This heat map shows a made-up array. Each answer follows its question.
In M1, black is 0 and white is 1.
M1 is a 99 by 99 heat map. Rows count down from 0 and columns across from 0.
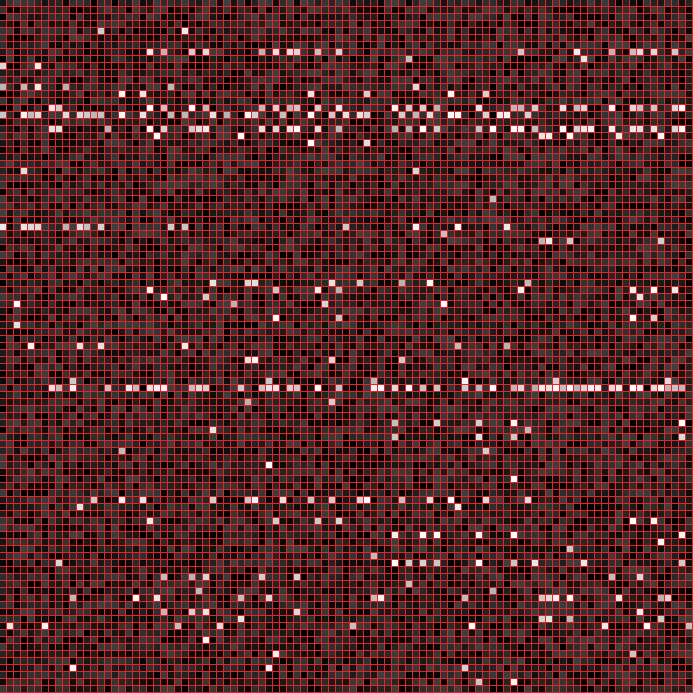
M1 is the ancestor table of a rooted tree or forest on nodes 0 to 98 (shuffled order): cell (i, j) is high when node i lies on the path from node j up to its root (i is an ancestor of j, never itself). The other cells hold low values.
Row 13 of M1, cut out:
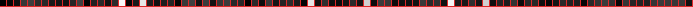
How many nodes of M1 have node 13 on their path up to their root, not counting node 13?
6
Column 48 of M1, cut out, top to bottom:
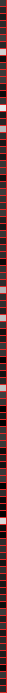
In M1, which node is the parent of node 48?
45
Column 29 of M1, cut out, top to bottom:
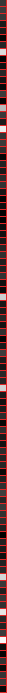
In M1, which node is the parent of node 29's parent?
42
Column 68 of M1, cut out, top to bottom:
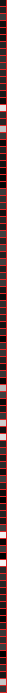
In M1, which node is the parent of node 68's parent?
62
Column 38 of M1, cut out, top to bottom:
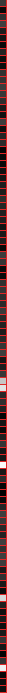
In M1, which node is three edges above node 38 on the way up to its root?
54
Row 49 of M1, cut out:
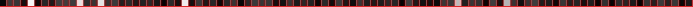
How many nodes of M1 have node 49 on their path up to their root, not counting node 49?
6
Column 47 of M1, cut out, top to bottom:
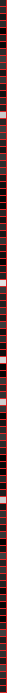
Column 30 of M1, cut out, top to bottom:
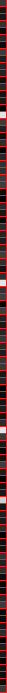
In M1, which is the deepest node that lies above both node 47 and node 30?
40
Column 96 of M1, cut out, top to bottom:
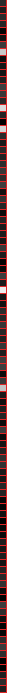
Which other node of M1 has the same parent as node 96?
74
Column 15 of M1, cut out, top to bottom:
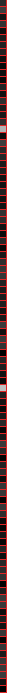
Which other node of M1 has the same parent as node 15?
84
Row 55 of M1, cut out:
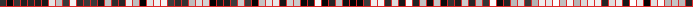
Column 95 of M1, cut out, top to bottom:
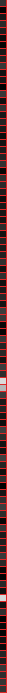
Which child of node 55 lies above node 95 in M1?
85
